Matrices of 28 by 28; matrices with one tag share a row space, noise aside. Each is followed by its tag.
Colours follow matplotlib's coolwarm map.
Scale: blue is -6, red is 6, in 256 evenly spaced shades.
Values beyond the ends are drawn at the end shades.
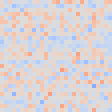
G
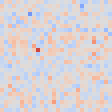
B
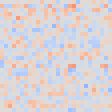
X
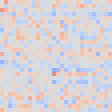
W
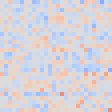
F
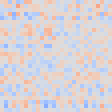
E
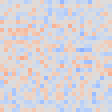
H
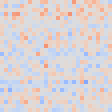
F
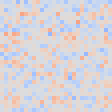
F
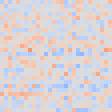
H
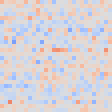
E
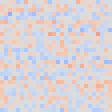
G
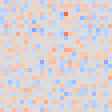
B
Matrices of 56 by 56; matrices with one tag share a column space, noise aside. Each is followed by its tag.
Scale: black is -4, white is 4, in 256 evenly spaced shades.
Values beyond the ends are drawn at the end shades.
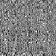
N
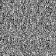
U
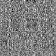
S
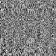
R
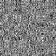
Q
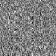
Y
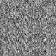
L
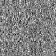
L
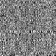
N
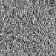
L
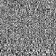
R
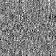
Q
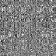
S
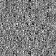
Q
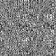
Q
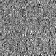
N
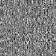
L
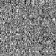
L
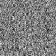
Y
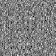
Y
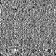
R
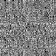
Q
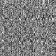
L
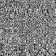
R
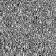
Y
